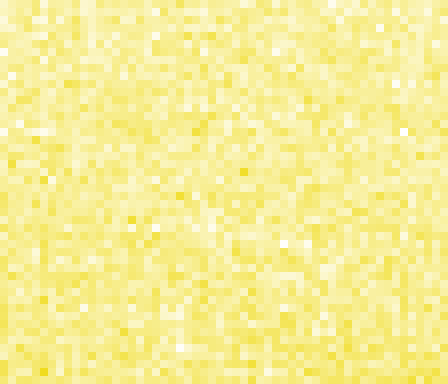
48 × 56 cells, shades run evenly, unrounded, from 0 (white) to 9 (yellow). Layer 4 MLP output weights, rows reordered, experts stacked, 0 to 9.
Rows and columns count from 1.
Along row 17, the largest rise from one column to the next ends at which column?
52
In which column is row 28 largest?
17
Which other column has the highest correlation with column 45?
42
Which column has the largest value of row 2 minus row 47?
34
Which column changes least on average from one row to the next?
53
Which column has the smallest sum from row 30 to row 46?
23
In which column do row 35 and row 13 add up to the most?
39
